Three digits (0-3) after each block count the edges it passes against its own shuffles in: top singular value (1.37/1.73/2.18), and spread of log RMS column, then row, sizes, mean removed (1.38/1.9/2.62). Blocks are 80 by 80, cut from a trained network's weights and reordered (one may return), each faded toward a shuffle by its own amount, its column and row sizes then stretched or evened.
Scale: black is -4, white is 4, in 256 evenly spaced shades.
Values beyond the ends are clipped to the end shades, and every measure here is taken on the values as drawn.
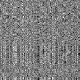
3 1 2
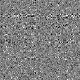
2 1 2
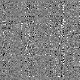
1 3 2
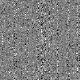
0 3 0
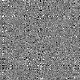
2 2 2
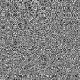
2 1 2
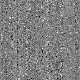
1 2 0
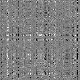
3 3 2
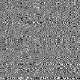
3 2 3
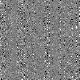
1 3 0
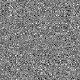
2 1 2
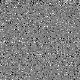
1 0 2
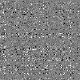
0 2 3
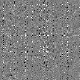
1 3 1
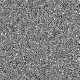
1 1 0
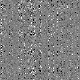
1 3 1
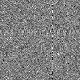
2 1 0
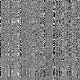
3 3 1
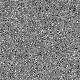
0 0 0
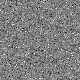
0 0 0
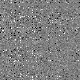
0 2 2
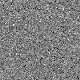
1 0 0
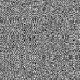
3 2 0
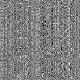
3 2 0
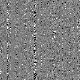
1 3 0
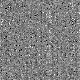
1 1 1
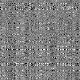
3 0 3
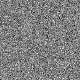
1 1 0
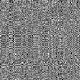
3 2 1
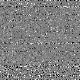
1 0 3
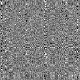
3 2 1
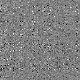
1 2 2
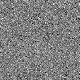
1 0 0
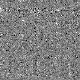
0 1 2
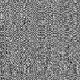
3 2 0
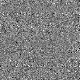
0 1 2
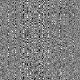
3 3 0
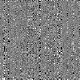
2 3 1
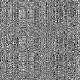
3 2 1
